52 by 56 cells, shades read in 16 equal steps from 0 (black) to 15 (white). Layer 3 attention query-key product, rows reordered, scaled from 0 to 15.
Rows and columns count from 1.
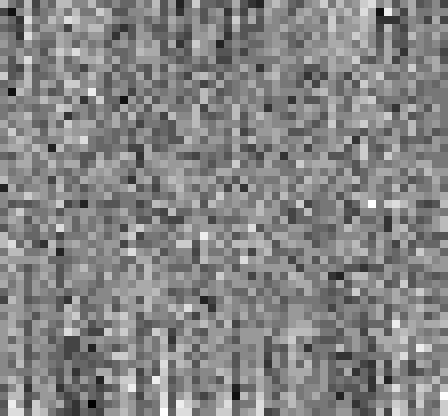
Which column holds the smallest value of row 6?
28
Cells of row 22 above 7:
37
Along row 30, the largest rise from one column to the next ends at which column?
26
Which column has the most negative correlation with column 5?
12
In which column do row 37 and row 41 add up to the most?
50
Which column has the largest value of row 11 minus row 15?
9
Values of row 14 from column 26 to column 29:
4 9 8 7
